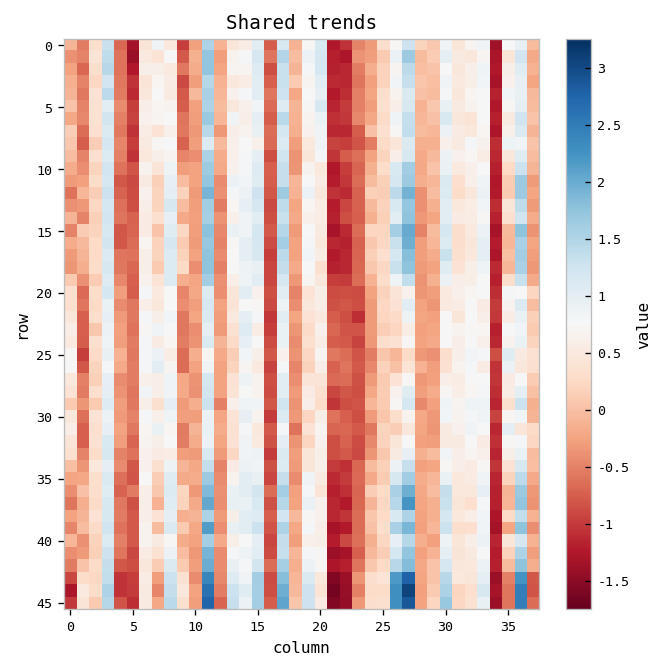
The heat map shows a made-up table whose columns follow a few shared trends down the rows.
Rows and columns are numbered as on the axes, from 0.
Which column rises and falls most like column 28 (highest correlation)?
20
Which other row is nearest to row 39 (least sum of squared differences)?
37
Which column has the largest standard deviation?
27
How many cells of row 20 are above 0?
23
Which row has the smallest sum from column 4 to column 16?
0
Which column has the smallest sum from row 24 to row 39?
34
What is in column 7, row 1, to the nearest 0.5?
0.5
